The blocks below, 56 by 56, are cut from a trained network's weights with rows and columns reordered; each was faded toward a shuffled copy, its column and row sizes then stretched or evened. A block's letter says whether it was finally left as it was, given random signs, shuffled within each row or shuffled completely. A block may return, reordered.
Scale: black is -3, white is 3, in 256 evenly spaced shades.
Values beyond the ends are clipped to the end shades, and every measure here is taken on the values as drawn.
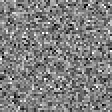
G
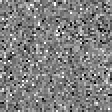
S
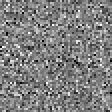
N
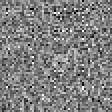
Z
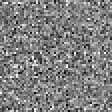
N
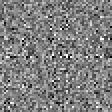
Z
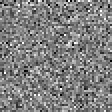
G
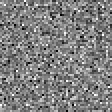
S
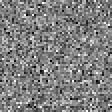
G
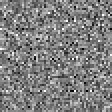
G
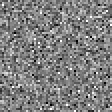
S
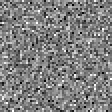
S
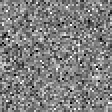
S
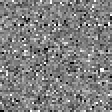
G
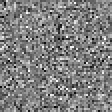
N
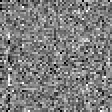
N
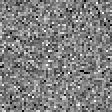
S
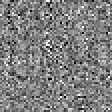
Z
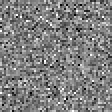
S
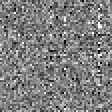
N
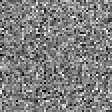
N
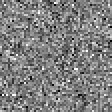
G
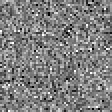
S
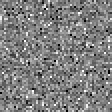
S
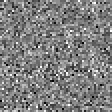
G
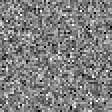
S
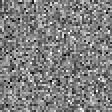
S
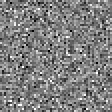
S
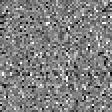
Z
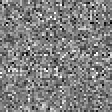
N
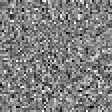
Z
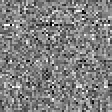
Z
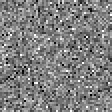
S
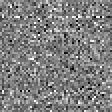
Z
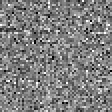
N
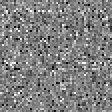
N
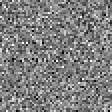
G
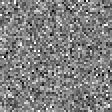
S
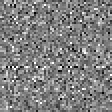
Z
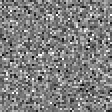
S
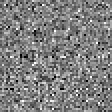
Z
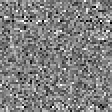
G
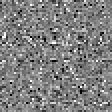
Z
